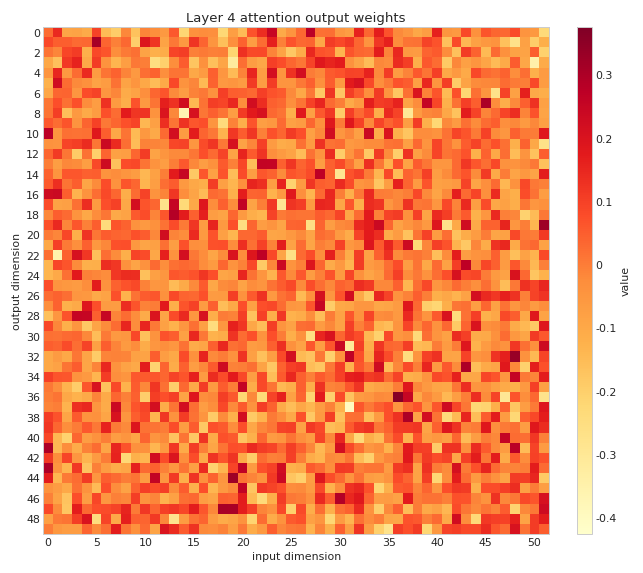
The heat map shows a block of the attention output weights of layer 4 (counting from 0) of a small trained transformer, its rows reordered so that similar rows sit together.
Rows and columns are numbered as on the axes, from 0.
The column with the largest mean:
20
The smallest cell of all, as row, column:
37, 31
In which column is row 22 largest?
22
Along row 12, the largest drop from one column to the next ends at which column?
30
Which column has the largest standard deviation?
51
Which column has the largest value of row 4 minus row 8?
14
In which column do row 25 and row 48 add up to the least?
13
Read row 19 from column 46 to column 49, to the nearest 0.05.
0.05 0.15 -0.05 0
